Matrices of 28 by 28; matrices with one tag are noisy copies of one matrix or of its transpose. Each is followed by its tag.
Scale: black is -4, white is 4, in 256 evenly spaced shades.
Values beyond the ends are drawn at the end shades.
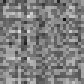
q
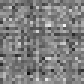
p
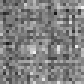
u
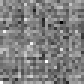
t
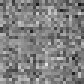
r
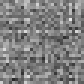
t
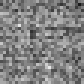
r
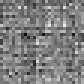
p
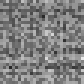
u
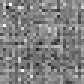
t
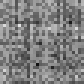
t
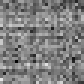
r
